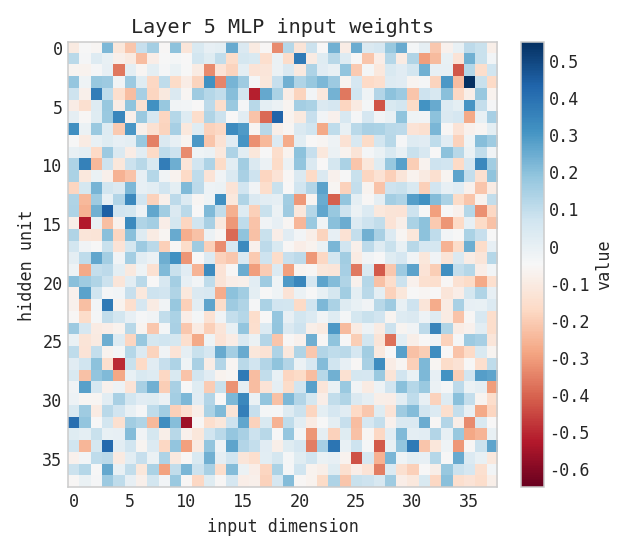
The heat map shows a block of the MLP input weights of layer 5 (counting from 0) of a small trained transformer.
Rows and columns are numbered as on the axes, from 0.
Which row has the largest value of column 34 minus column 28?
11
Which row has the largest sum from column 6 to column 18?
30
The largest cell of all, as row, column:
3, 35
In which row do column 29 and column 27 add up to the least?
36
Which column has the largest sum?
15
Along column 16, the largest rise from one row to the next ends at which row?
5
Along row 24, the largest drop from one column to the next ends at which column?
24
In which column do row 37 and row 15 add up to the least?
1
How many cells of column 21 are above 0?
19
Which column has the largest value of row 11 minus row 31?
37
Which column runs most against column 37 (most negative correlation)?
21
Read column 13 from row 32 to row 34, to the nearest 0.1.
-0.1 0.1 0
